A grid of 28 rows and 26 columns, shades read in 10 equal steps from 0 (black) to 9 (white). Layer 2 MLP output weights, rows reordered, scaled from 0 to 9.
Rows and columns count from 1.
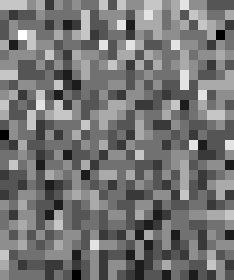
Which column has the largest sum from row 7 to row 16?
16
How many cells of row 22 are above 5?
5
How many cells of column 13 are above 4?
12
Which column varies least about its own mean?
13
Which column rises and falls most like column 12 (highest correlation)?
15
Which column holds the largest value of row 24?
17
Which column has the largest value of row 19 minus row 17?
26
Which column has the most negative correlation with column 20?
11
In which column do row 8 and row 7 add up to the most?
21
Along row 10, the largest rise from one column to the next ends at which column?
23
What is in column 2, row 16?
4
